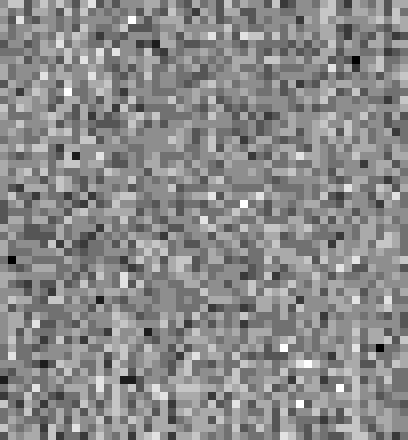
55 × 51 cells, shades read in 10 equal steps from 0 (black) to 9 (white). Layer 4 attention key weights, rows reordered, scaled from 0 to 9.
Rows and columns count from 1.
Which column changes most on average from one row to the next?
31
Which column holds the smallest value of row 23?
49
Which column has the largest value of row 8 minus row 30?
11
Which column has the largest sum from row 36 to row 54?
45
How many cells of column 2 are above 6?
5
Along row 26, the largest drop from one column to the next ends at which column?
32
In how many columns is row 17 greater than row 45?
24
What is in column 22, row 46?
3
